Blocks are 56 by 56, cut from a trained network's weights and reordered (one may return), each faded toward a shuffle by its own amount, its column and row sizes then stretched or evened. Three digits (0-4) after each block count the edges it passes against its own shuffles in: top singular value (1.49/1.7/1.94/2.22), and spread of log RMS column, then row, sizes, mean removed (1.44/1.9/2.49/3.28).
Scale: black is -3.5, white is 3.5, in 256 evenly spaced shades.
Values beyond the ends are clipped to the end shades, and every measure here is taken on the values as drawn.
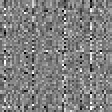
4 3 0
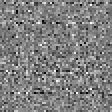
1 0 2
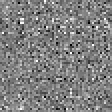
0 2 2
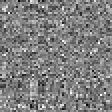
2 1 1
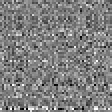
3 0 2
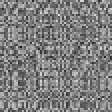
4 0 0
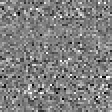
0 0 3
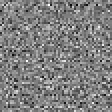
2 0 3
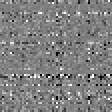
0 2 4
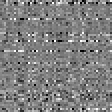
4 2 4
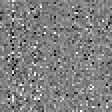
0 2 0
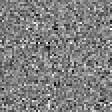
0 1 2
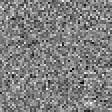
1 0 0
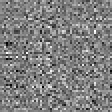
2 2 2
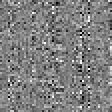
2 3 1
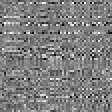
3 0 4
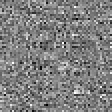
2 2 2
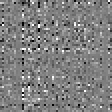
2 4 3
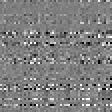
3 2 4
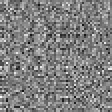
3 1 1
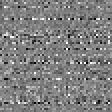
3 1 4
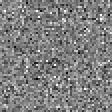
0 0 1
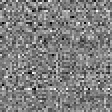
2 0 2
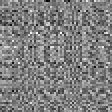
4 0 3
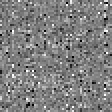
0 2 1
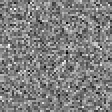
0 0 0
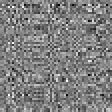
3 2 2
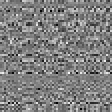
4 0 4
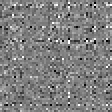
2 2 3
